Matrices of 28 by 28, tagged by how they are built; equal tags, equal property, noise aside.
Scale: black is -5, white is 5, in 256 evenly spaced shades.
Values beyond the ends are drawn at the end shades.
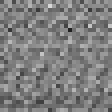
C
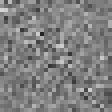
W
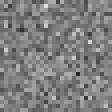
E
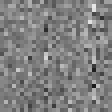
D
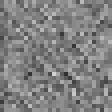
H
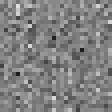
D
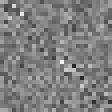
W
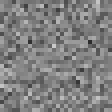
E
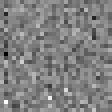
D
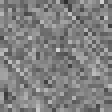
H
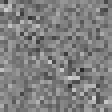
W
